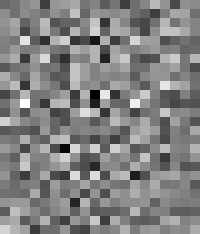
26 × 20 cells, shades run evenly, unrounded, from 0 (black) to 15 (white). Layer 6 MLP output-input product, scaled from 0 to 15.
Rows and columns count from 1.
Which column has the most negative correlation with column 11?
10
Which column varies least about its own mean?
19
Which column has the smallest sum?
11
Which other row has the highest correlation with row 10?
4
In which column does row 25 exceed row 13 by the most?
1
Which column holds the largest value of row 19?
3
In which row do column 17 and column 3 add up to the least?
15
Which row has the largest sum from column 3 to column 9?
18
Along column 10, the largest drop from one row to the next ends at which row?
5
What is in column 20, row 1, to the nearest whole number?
8
